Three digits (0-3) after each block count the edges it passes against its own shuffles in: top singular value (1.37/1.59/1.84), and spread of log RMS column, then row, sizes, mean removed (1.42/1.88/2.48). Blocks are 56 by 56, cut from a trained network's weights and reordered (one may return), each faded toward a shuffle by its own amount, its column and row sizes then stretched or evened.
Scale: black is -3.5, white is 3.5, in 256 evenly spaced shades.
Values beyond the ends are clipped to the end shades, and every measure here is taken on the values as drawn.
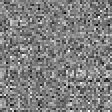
3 2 0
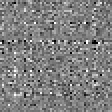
2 2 3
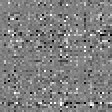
1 3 3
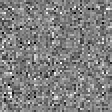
1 2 2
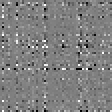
2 3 3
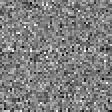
0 0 1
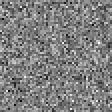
0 0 1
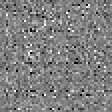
2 2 2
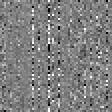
3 3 0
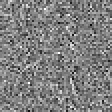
2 2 0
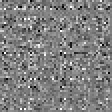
0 3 3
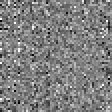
1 3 0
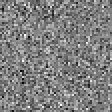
0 1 0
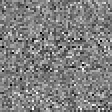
0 0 2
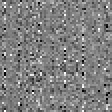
2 3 0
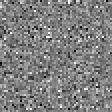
0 2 2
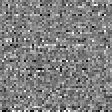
1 0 3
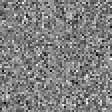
0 0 1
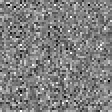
2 1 0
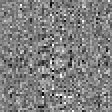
3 3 1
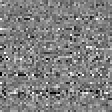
0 1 3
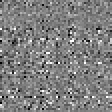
2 2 3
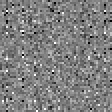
2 2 1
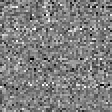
1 0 2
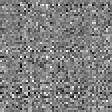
3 2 3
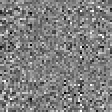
1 2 2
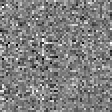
2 2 2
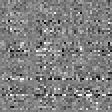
3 2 3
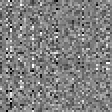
2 3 0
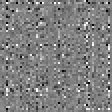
2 3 2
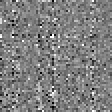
0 3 2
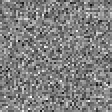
1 0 0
